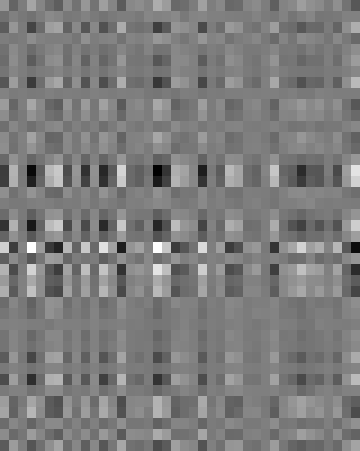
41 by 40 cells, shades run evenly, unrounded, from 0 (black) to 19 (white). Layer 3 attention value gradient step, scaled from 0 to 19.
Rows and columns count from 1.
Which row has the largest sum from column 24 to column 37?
23
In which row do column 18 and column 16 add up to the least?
16
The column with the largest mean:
40
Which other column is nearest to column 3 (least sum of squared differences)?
37
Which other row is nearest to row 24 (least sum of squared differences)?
28
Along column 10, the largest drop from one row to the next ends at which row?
24
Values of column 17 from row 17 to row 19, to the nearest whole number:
9 9 10
